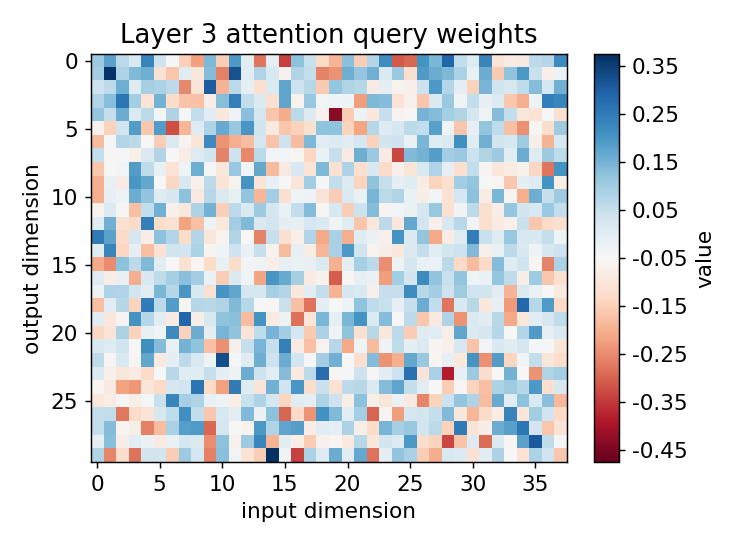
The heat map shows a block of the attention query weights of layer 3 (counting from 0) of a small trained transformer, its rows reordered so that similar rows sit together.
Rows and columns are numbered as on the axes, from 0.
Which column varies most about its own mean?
10
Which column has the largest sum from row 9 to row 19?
4
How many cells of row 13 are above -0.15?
34
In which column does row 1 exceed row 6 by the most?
11
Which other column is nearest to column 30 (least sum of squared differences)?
22
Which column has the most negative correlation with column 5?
20
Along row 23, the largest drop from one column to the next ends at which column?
28
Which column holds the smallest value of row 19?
16
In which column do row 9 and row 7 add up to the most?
36
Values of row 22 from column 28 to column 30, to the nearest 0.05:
0 -0.1 0.2
